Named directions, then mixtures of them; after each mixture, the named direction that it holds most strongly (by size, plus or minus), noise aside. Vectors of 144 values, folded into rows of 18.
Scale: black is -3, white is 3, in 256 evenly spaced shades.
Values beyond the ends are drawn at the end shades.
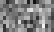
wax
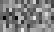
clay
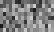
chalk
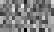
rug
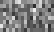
chalk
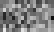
clay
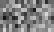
clay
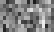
wax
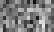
wax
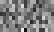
rug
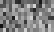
chalk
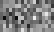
clay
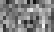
wax
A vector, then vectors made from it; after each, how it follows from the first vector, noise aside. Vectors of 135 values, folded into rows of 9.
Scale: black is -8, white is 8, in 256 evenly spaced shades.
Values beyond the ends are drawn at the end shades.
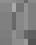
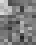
reversed, negated, scaled up.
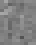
reversed, negated, partly zeroed.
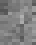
wrapped around.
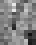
scaled up.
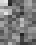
reversed, negated, scaled up.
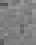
wrapped around, partly zeroed.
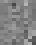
sign-scrambled.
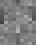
wrapped around.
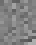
sign-scrambled.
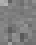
reversed, negated, partly zeroed.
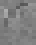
wrapped around, partly zeroed.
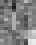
negated, scaled up.
